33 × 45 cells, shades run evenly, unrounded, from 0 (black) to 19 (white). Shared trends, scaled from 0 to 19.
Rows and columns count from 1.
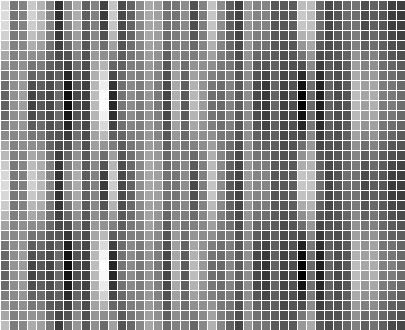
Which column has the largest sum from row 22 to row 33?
12
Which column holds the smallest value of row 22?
7
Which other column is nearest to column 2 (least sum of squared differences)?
23
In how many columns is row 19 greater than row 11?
25
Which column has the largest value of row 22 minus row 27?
34
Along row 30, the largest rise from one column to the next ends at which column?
11
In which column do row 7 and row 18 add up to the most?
1
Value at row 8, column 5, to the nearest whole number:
8
